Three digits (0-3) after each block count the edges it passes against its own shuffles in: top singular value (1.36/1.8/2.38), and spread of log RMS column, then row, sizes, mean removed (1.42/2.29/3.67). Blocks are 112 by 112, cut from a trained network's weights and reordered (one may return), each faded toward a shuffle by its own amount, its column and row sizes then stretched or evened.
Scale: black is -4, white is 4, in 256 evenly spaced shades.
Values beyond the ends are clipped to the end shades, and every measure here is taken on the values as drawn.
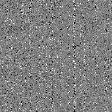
1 2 0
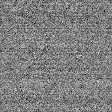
1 1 0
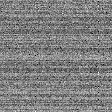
3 1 0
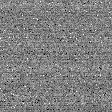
1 0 1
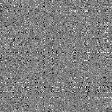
2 2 2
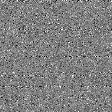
1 0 2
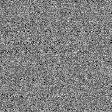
0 0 2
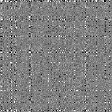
3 2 2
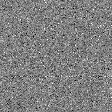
1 0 1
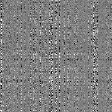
1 3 1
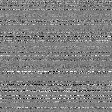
2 0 3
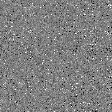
0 1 1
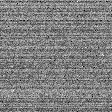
3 0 1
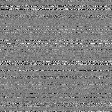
1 0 3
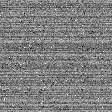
3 0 0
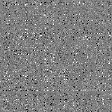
0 2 2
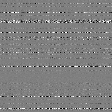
3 0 3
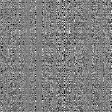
2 3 0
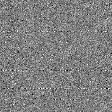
1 1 1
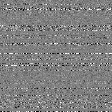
1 0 3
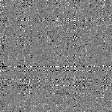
3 2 2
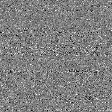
0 0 2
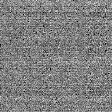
2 2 0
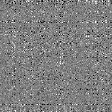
2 2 2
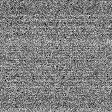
2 1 0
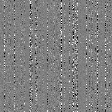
1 3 0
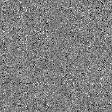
0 2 1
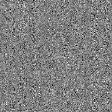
0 2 1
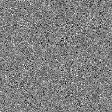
1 1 1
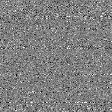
2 0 2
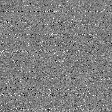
0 0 2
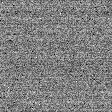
1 0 0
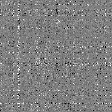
1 2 2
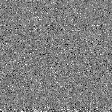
1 0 2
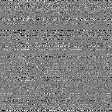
1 1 3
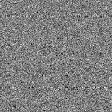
2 0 1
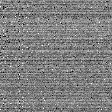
3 1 1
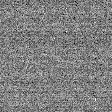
1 1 0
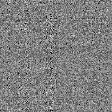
0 2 1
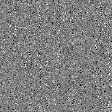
0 2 0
